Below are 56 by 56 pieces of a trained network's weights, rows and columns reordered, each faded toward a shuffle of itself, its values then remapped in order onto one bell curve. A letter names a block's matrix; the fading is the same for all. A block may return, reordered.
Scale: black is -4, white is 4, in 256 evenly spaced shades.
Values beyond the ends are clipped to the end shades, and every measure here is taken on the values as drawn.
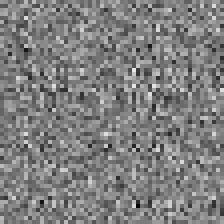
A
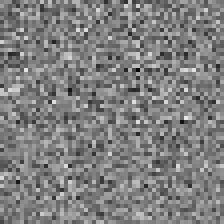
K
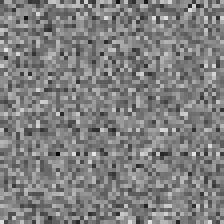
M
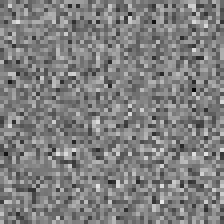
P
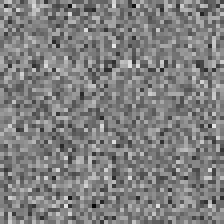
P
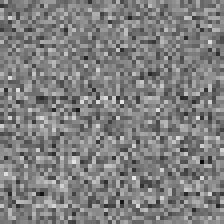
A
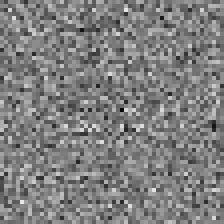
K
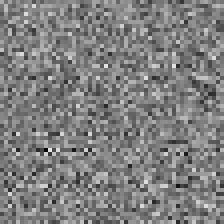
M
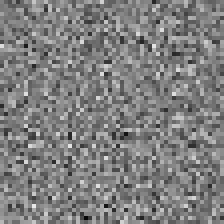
A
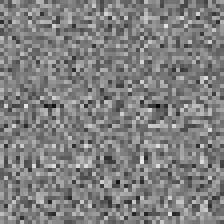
M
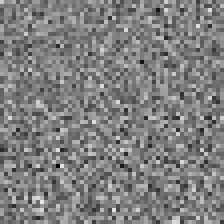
A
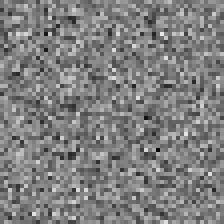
K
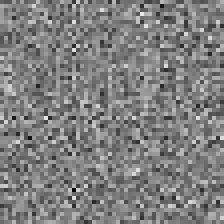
A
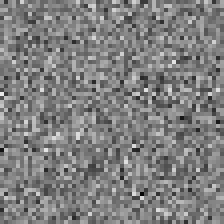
A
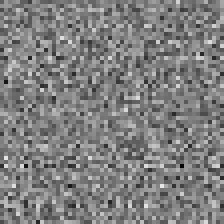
M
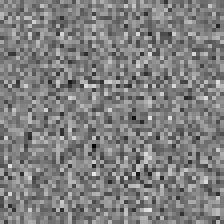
P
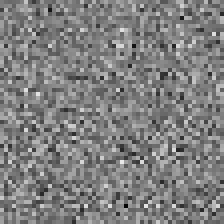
K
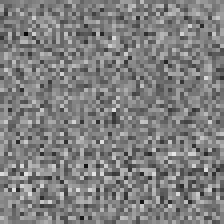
M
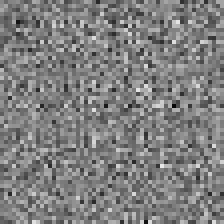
M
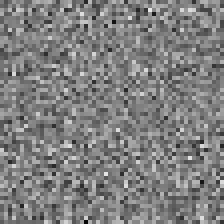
K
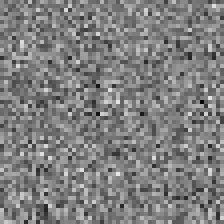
A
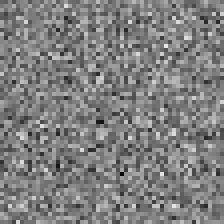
M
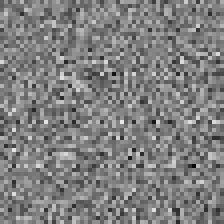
M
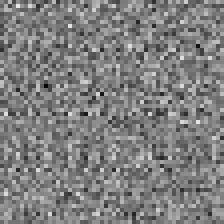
M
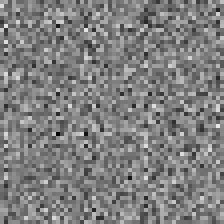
P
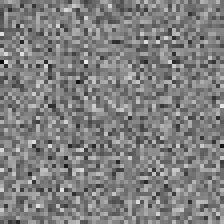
A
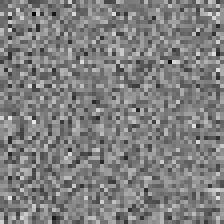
P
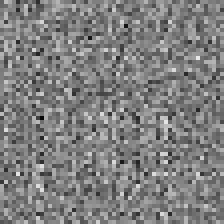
A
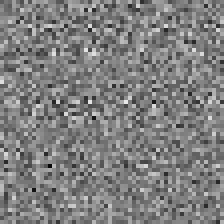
K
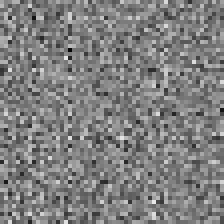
P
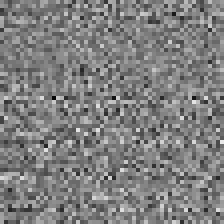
M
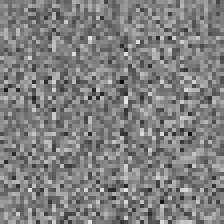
P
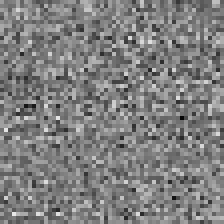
K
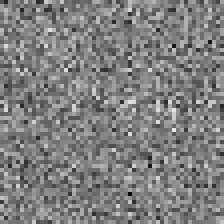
P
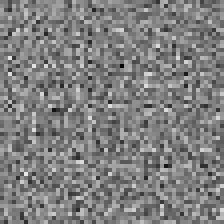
A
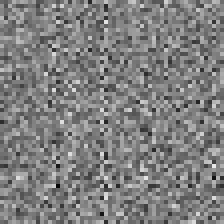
P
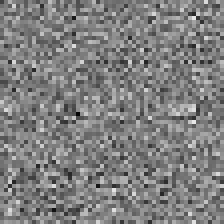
A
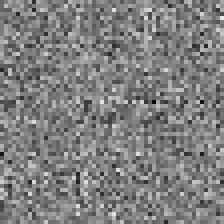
P
